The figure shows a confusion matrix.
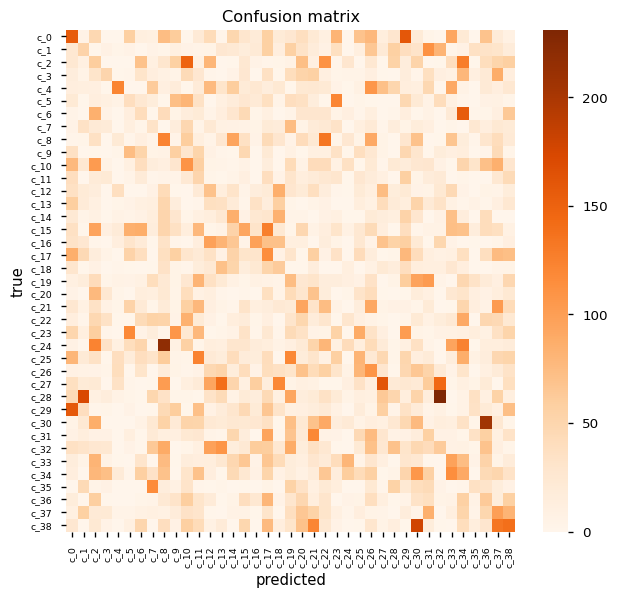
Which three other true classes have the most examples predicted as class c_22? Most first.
c_8, c_2, c_30
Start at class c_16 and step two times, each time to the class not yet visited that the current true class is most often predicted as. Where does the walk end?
c_18
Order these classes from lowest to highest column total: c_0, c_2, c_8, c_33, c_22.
c_33, c_22, c_0, c_2, c_8
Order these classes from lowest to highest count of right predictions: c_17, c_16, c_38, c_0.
c_16, c_17, c_38, c_0
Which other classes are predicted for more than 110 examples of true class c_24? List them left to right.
c_2, c_8, c_34
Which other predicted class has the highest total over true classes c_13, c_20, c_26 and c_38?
c_30
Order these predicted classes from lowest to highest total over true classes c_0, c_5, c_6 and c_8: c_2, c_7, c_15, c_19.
c_7, c_19, c_15, c_2
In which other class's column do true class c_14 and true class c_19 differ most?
c_31
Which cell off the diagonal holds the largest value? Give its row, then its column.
c_28, c_32
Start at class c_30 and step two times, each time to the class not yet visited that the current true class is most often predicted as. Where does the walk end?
c_17
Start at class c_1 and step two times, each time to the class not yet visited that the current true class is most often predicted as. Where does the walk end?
c_21
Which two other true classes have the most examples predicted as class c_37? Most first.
c_38, c_21
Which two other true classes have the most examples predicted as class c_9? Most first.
c_23, c_5
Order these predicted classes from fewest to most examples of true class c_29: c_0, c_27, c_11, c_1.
c_1, c_27, c_11, c_0
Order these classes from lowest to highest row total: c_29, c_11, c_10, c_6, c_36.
c_11, c_6, c_36, c_29, c_10
